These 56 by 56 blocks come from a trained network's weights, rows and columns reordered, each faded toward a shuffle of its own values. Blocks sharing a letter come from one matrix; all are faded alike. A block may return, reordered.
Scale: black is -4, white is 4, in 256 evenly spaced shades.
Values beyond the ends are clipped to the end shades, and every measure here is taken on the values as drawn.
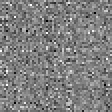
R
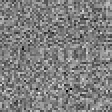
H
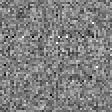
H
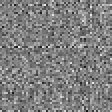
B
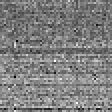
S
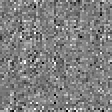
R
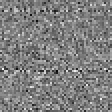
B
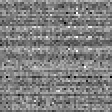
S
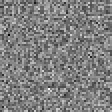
H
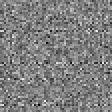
B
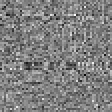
B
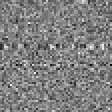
B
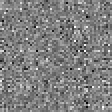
R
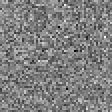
H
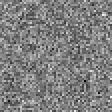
H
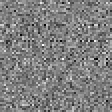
B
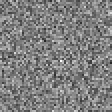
H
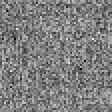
H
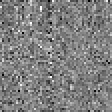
R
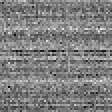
S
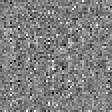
R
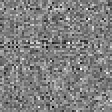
B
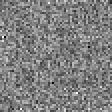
H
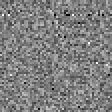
H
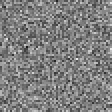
H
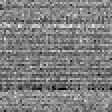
S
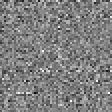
B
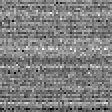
S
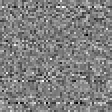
B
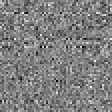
B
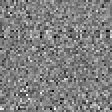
B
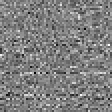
B
